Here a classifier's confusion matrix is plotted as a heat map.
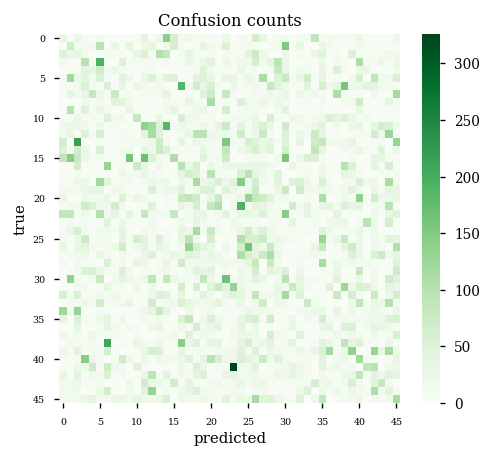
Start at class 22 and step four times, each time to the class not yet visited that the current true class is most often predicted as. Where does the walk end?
27
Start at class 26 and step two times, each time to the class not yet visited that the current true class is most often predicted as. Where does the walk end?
35
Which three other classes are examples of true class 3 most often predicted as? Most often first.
5, 40, 29
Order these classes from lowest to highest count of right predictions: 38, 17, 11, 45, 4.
4, 17, 38, 45, 11
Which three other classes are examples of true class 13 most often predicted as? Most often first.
2, 22, 45
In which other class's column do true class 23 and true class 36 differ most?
41
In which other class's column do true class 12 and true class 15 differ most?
9
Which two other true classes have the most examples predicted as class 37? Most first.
7, 32
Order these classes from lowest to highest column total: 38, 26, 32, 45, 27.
32, 38, 27, 45, 26
